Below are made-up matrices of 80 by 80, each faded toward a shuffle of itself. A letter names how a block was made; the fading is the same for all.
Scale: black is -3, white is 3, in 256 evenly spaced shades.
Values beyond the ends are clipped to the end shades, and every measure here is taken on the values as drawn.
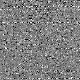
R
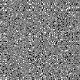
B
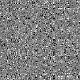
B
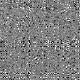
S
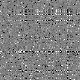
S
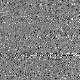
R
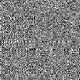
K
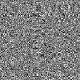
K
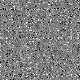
R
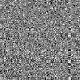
K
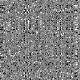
B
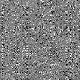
B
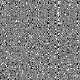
B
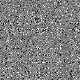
R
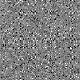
B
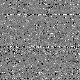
R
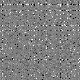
S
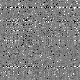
S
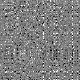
B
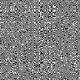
S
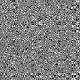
B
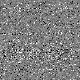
R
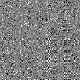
B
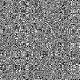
K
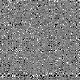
S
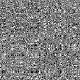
K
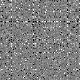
S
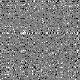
S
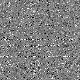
R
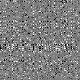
S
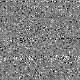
R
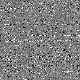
R
